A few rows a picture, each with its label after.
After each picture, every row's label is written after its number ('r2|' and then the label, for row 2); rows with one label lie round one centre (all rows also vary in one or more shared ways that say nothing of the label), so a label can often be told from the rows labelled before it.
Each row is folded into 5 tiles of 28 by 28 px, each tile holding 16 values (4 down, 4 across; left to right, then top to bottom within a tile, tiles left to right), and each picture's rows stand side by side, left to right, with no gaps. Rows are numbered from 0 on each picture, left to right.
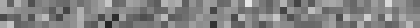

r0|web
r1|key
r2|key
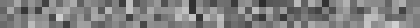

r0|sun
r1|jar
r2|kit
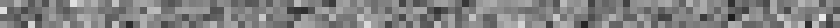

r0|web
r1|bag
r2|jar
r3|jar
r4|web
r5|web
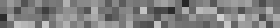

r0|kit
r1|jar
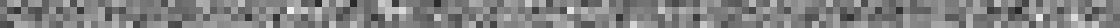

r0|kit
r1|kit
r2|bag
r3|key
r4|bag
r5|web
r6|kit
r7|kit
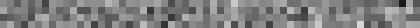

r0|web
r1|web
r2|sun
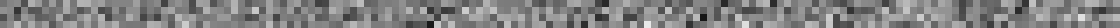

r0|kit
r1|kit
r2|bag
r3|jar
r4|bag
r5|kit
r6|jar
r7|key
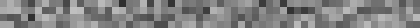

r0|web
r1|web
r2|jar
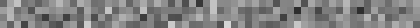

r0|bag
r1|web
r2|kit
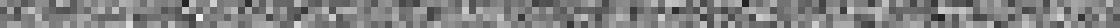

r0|kit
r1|sun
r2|jar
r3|jar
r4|key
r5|sun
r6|bag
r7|web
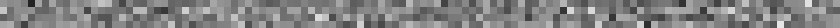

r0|web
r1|jar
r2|sun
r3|kit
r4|sun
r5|key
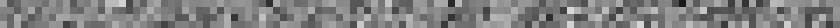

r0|key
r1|bag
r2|key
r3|web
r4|sun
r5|web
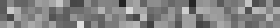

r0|sun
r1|jar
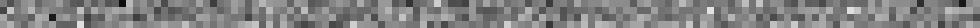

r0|sun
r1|kit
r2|bag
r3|bag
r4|kit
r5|bag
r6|sun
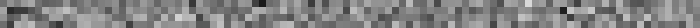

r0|jar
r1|jar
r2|web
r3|key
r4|key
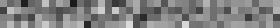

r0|kit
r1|kit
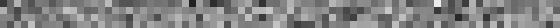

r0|jar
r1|jar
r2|bag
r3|bag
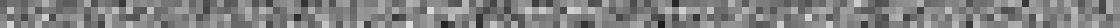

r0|sun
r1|bag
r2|kit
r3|bag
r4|bag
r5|sun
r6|bag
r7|sun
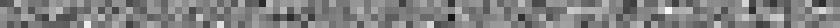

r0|bag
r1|sun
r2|web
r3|web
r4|bag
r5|jar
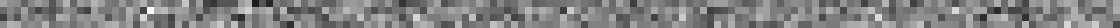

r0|kit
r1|bag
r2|jar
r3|bag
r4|bag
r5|jar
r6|kit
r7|kit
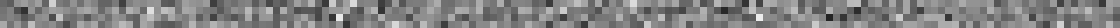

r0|sun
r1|bag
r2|sun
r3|bag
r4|web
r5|sun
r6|kit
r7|sun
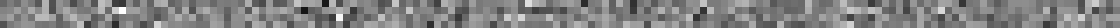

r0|jar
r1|jar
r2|sun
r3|key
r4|kit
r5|key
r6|web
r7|key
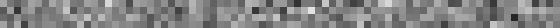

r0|key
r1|key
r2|key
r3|bag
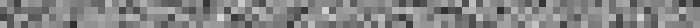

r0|key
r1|web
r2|jar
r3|sun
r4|jar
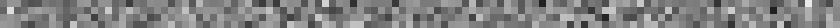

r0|bag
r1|jar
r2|kit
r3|sun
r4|bag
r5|key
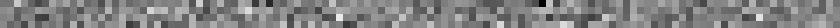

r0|bag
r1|bag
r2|sun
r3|sun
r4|web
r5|sun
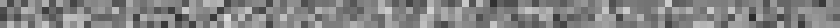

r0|kit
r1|bag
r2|bag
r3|bag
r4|jar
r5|sun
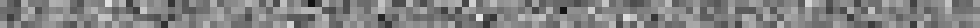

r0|key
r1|web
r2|web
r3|sun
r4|key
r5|key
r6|key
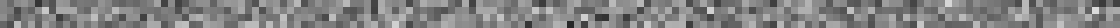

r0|jar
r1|kit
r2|bag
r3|jar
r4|bag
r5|key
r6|key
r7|jar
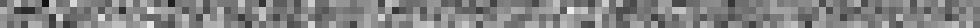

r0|sun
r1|web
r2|key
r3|kit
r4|bag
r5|web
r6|kit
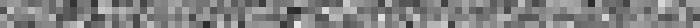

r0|bag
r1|sun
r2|jar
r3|kit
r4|web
